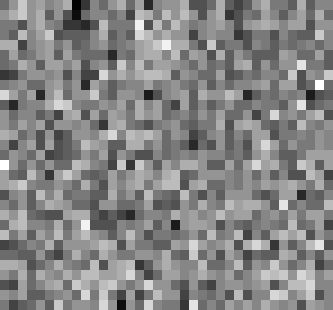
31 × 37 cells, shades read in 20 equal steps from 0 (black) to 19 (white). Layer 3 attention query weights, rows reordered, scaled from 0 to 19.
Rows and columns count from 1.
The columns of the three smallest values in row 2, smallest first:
9, 26, 15
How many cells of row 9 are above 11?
7
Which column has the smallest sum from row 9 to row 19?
22
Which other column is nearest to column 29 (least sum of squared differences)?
30
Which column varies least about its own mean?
4
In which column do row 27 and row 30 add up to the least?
16
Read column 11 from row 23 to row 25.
6 11 12
